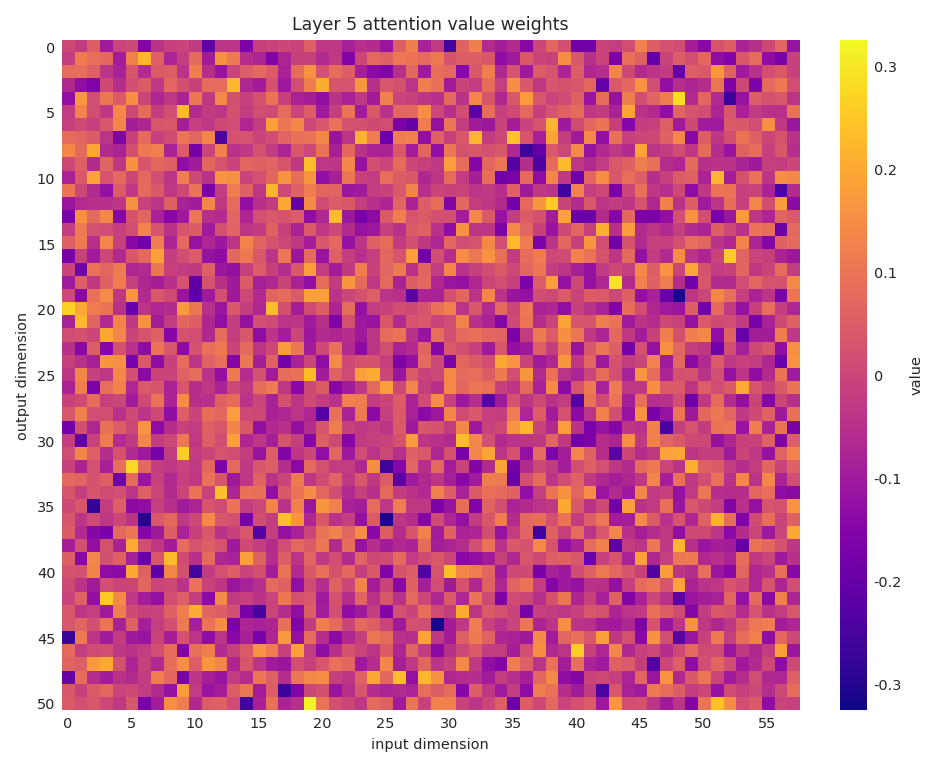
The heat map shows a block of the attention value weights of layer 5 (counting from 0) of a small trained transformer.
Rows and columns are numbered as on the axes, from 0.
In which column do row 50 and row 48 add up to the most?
19
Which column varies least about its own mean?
50
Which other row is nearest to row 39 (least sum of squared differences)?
17
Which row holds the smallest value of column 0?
45
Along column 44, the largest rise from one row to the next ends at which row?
35
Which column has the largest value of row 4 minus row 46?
48
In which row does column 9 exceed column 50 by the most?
20
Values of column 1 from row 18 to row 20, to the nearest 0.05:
0.05 -0.15 0.2
